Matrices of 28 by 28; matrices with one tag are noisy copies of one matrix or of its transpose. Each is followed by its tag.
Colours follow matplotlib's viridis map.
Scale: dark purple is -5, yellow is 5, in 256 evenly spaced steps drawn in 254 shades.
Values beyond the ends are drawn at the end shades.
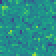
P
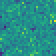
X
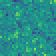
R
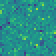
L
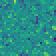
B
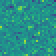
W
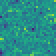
X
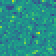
W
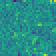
R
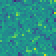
R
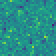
L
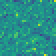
R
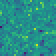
L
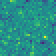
L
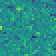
W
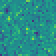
W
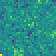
X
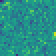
P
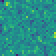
P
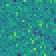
R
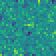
X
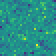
L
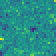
X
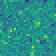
L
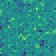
L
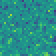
B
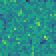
L
